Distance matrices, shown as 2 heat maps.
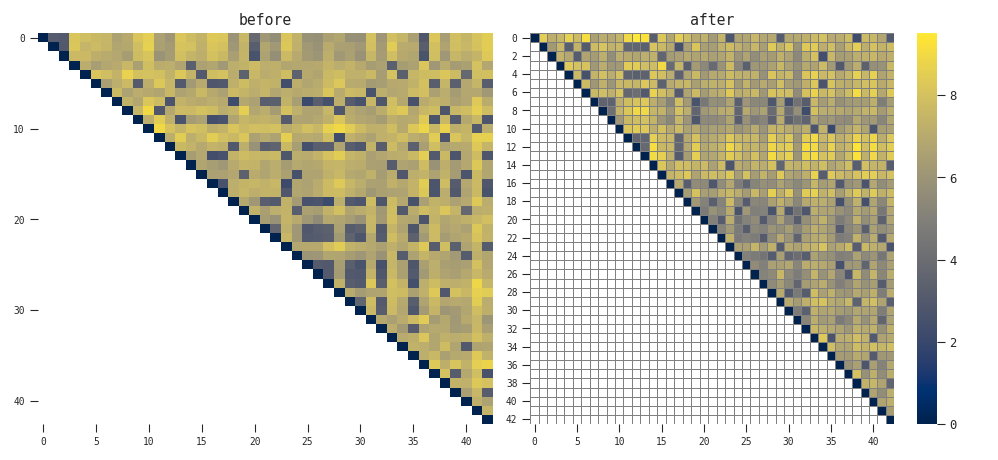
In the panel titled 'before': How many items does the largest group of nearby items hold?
12
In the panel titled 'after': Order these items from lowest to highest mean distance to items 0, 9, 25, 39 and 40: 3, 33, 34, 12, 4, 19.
3, 19, 33, 34, 4, 12
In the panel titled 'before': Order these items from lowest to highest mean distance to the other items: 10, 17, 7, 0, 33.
7, 17, 0, 33, 10
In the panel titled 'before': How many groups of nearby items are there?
8
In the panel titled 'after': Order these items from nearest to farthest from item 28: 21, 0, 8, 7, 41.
7, 8, 41, 21, 0
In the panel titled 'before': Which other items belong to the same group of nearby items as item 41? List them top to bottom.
10
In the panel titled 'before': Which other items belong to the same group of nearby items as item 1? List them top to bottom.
0, 2, 20, 36
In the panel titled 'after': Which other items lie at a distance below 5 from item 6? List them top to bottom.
1, 4, 11, 12, 13, 17
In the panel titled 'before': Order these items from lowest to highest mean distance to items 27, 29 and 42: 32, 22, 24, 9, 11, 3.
32, 22, 9, 24, 3, 11
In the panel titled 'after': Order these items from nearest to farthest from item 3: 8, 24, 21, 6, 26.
21, 24, 26, 8, 6
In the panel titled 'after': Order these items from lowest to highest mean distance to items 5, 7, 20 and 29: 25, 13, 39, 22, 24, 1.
24, 22, 25, 39, 1, 13
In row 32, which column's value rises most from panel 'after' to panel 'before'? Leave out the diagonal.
8
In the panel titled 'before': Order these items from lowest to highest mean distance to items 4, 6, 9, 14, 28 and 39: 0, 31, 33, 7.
31, 33, 7, 0
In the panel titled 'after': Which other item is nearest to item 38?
0
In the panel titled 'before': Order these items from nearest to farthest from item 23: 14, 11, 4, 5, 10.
5, 14, 10, 4, 11
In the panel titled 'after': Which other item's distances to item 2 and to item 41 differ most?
34
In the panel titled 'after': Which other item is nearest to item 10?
35
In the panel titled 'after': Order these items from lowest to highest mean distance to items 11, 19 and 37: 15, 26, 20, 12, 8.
26, 20, 8, 12, 15
